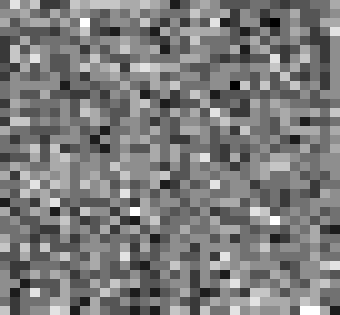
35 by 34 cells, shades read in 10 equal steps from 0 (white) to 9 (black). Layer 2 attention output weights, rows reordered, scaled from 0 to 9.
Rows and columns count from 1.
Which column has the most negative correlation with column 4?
23
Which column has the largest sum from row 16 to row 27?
2
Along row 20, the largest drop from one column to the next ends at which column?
3
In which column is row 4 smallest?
34
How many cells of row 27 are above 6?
6
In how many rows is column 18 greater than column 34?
18
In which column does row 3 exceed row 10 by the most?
27
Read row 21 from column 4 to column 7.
1 5 2 3
